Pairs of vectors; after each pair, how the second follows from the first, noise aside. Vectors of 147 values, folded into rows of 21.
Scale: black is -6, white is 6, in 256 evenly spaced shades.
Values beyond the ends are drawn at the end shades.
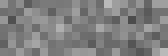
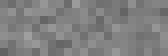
wrapped around, negated, shrunk.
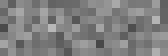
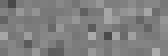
reversed, negated, partly zeroed.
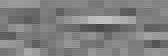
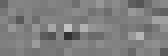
reversed, negated, partly zeroed.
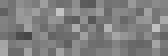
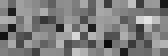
reversed, negated, scaled up.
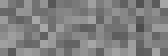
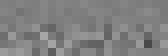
wrapped around, partly zeroed.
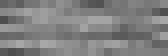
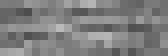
wrapped around, negated.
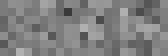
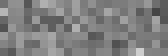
wrapped around, negated.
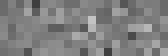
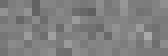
wrapped around, negated, shrunk.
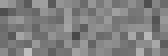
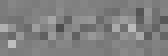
wrapped around, partly zeroed.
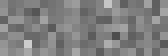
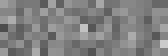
wrapped around.
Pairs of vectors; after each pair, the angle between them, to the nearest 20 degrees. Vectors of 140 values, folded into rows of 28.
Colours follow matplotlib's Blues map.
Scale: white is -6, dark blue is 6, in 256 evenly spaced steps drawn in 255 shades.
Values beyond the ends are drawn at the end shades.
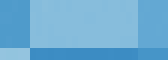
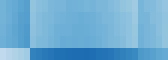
40 degrees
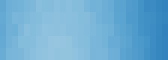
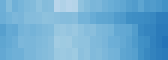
20 degrees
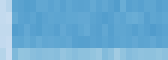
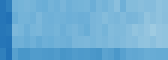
160 degrees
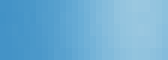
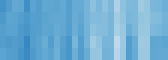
40 degrees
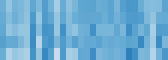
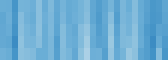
100 degrees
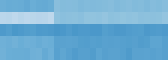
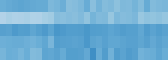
20 degrees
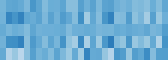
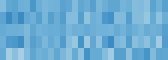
20 degrees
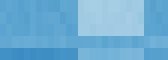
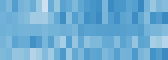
120 degrees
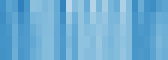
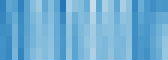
20 degrees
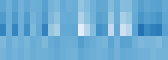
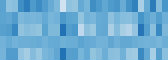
60 degrees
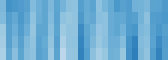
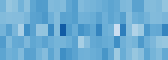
120 degrees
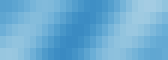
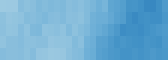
120 degrees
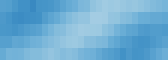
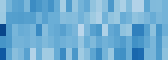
60 degrees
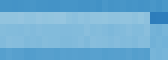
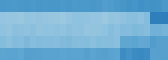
20 degrees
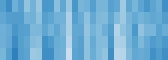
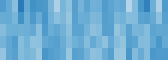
60 degrees
